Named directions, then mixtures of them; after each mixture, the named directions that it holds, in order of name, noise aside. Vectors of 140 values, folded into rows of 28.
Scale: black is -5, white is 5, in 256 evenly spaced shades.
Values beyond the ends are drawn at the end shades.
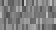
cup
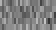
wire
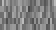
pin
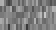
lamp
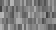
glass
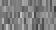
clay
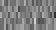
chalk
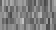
glass, pin.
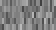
clay, pin, wire.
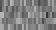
glass.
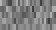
lamp, wire.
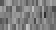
lamp.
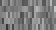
clay.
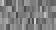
chalk, lamp.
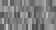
clay, glass.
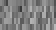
chalk, cup, pin.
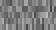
clay, cup, lamp.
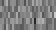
chalk.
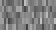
clay, cup, lamp.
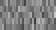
chalk, clay.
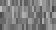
glass, lamp, wire.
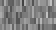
cup.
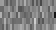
chalk, wire.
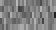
chalk, wire.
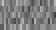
chalk, pin, wire.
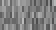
clay, pin.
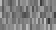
wire.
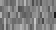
chalk, wire.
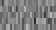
chalk, lamp, wire.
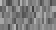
lamp, wire.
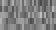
glass, lamp, pin.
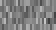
wire.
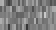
lamp.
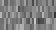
chalk.
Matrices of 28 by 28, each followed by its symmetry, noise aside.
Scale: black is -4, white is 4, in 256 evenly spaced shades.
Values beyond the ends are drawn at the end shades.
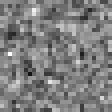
antisymmetric.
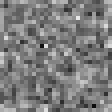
symmetric.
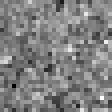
antisymmetric.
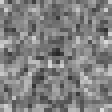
mirrored left to right.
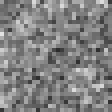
symmetric.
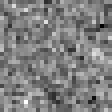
antisymmetric.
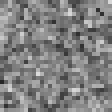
symmetric across the other diagonal.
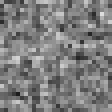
symmetric.
